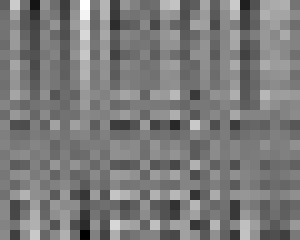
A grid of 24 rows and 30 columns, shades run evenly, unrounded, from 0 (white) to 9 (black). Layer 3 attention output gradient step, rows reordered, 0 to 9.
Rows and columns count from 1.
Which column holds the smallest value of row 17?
20
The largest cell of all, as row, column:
24, 9
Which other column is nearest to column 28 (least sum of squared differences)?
23
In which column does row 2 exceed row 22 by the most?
4
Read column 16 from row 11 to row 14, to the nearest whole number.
5 4 7 5
